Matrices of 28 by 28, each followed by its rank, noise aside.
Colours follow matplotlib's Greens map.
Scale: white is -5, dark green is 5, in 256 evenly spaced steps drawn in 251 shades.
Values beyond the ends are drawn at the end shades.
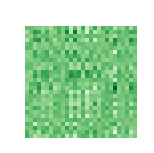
three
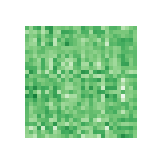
three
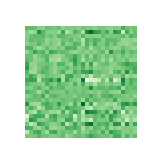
three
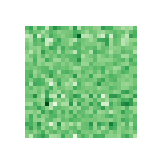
four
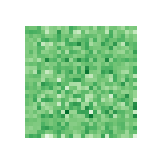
four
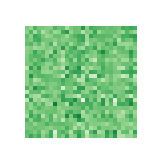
four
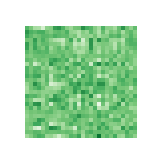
four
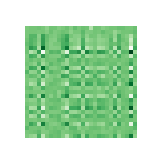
one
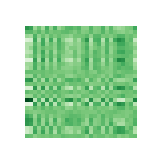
one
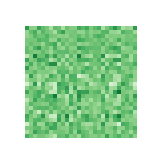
three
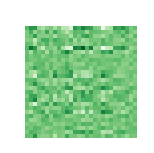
two
